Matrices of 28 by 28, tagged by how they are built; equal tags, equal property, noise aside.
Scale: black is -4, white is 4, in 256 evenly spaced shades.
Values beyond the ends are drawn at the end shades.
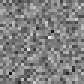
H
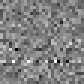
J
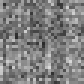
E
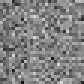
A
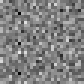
A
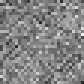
H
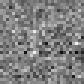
J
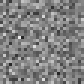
A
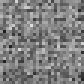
E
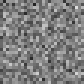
A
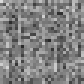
E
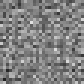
E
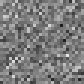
H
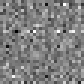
J
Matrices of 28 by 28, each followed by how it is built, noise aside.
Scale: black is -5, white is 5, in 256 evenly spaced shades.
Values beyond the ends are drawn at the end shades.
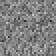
repeating columns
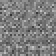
repeating columns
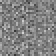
repeating rows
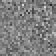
upper triangular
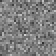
noise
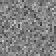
noise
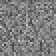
repeating columns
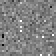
sparse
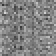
repeating rows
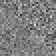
upper triangular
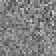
upper triangular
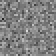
repeating rows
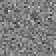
noise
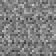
repeating columns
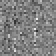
uneven columns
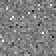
sparse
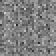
blocks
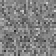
repeating columns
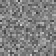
repeating columns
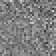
upper triangular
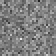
repeating rows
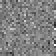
uneven columns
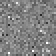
sparse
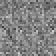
repeating columns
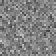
Toeplitz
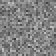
noise
